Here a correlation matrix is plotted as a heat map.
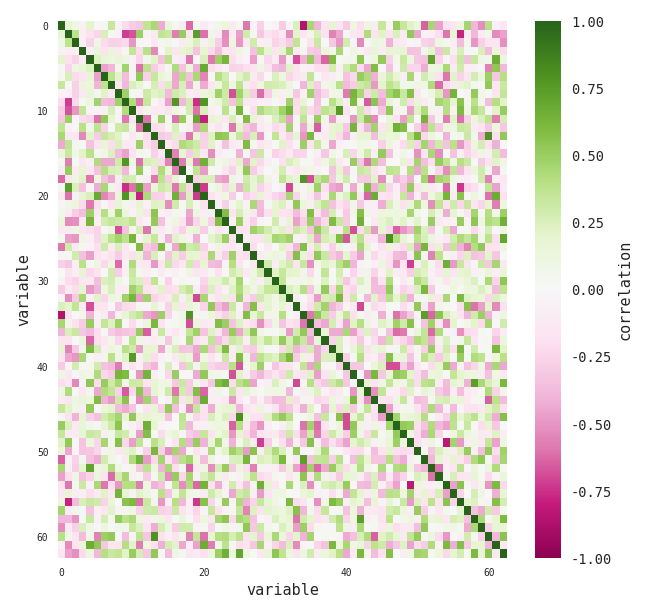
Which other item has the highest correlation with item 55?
8
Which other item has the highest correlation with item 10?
39
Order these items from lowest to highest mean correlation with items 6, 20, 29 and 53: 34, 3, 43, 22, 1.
1, 43, 3, 22, 34
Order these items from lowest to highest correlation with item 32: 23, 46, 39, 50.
50, 23, 46, 39
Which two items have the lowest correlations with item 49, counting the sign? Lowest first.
54, 28
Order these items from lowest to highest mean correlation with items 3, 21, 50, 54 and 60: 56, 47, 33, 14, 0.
14, 47, 0, 56, 33
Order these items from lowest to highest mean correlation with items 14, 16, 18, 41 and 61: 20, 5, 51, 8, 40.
51, 40, 8, 5, 20
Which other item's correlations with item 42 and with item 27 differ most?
33
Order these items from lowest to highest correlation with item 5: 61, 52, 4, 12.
52, 4, 12, 61
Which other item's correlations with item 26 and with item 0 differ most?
34
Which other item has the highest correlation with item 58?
42
